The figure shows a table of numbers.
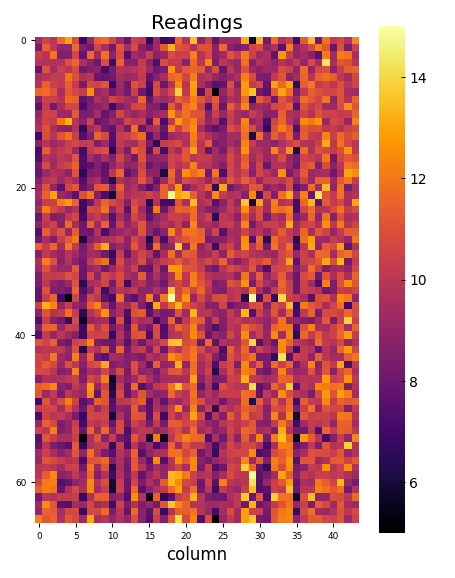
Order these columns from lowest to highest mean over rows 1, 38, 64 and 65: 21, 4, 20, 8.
4, 8, 20, 21
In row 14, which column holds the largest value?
39
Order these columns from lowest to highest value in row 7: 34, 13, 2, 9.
9, 13, 2, 34
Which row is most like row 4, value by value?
26
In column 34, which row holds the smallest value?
43
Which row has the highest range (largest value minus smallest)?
35
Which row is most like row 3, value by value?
14
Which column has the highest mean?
21
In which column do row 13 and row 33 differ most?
12
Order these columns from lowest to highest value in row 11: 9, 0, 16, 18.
9, 0, 18, 16
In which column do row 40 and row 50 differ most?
42
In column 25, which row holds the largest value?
20
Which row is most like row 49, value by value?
13
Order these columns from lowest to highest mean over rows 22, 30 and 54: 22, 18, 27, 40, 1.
27, 18, 40, 22, 1
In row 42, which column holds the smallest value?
6
